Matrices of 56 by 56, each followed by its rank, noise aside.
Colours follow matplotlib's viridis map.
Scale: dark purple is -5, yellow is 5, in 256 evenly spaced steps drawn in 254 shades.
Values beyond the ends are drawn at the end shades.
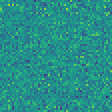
twelve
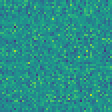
twelve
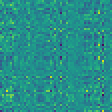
four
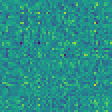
six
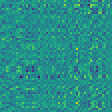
four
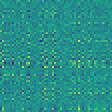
three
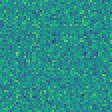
twelve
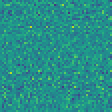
eight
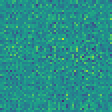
six
